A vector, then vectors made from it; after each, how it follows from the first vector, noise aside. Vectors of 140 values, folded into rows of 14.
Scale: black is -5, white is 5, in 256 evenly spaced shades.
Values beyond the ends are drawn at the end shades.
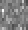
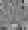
negated, partly zeroed.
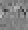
wrapped around, negated, partly zeroed.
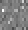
partly zeroed.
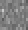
shrunk.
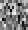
wrapped around, negated, scaled up.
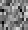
wrapped around, negated, scaled up.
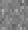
shrunk.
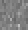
wrapped around, shrunk.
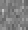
shrunk.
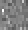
partly zeroed.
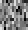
reversed, negated, scaled up.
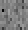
negated, partly zeroed.
